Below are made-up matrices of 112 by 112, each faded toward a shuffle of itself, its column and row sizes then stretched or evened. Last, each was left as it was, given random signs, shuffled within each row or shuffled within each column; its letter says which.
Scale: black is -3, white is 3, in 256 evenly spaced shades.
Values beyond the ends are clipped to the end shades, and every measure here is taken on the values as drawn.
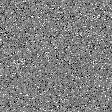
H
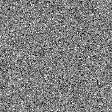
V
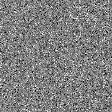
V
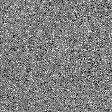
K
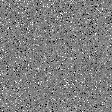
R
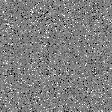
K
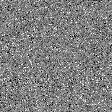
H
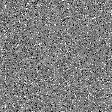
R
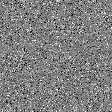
H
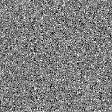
K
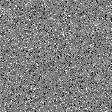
V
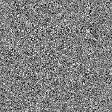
K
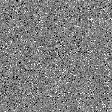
K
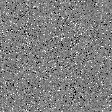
V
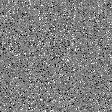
K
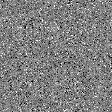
K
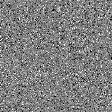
K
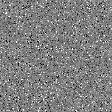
K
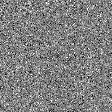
R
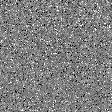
H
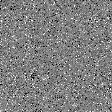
R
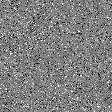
H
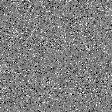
R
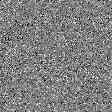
H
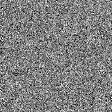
R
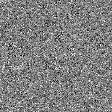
R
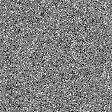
V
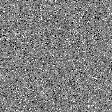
R
